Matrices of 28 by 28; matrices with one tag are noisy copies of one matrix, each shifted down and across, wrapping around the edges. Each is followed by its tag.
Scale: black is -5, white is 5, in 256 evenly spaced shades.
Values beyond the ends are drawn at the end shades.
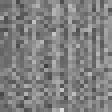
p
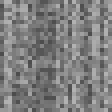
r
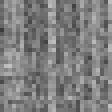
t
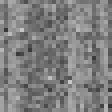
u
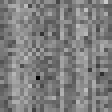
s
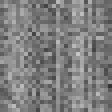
s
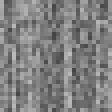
t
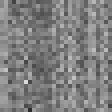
r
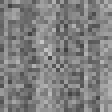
s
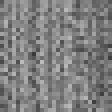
r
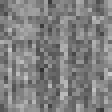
t
